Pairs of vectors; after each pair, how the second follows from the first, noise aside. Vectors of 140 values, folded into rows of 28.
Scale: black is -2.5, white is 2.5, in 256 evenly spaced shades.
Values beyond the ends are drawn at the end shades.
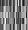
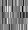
reversed, negated, partly zeroed.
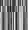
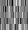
wrapped around, negated, partly zeroed.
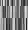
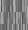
reversed, shrunk.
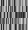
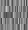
reversed, shrunk.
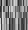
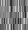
reversed, negated, partly zeroed.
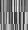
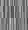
reversed, shrunk.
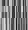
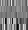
reversed, negated, partly zeroed.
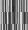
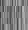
wrapped around, negated, shrunk.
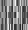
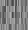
reversed, shrunk.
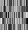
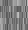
wrapped around, negated, shrunk.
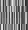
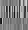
wrapped around, negated, partly zeroed.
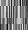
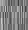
wrapped around, shrunk.
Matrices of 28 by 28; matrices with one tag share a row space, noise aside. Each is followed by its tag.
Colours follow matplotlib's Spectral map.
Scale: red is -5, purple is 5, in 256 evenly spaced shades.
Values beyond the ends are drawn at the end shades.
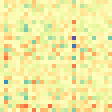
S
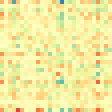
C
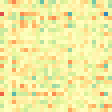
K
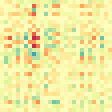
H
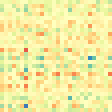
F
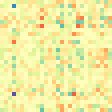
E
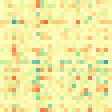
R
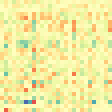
S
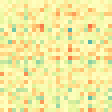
F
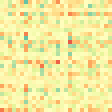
F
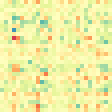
R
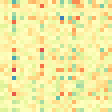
E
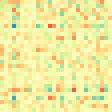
C
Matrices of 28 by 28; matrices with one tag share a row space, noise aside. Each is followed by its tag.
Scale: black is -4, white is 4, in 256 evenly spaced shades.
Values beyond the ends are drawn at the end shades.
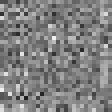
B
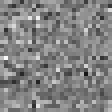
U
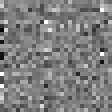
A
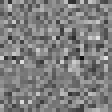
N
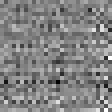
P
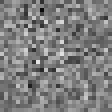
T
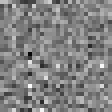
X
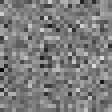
A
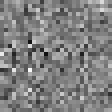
X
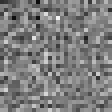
U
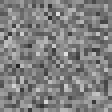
N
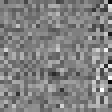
P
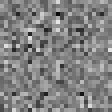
X
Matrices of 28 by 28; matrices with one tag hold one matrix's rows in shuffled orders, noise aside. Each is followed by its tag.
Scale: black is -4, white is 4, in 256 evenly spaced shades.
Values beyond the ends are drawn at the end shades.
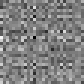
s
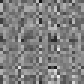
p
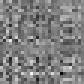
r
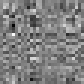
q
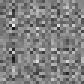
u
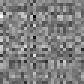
s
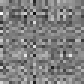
s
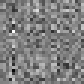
u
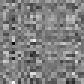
q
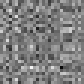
r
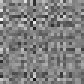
s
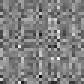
p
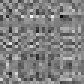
r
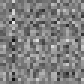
u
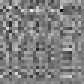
r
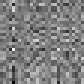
u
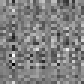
u
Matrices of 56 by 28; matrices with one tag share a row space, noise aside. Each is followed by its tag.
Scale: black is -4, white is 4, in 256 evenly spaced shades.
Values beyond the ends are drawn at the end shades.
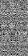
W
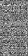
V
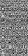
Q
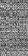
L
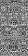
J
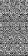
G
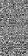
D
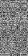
W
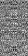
J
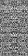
J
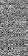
D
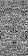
J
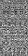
V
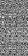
Q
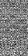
W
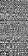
L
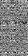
W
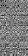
L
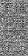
D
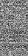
D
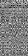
Q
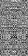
J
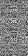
J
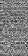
V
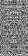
J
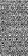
Q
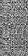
V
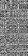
L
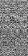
W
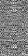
J
